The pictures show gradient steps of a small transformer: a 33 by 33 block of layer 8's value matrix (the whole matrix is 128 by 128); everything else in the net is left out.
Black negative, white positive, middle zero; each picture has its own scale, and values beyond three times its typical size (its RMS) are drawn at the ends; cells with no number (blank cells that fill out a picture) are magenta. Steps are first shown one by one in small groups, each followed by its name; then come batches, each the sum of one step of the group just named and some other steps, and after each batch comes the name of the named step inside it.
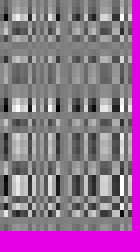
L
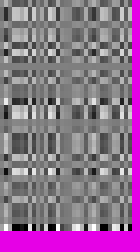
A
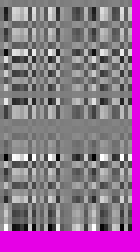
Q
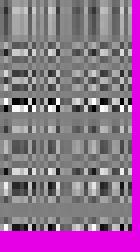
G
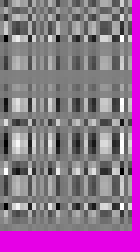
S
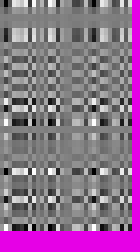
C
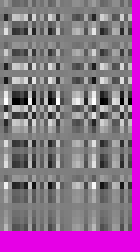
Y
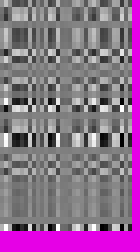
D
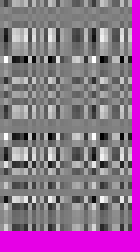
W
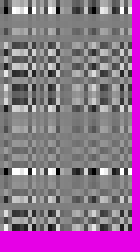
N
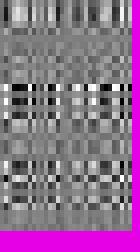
Y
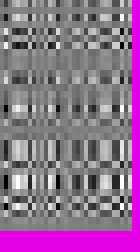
L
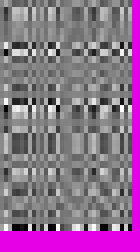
A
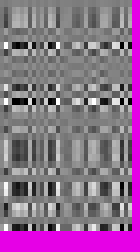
G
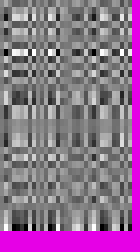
Q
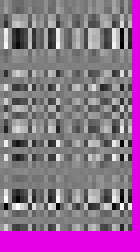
D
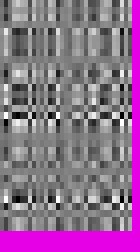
Y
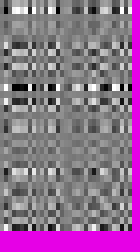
N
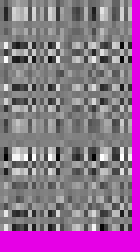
Q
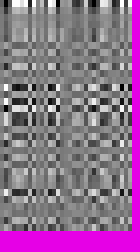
C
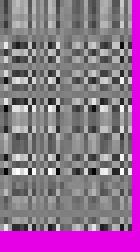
G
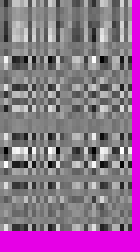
W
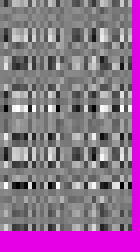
W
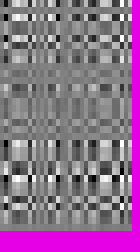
S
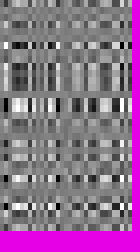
L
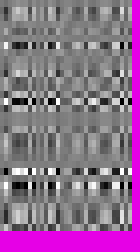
G
